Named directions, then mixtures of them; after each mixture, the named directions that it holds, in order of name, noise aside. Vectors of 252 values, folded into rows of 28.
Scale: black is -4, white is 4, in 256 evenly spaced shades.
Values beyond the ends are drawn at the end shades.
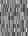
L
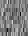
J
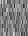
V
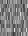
J, L.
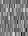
L, V.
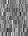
J.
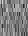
V.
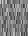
V.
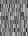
L.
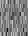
J, L, V.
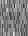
V.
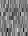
J, L.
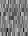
J, L.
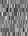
J, L, V.
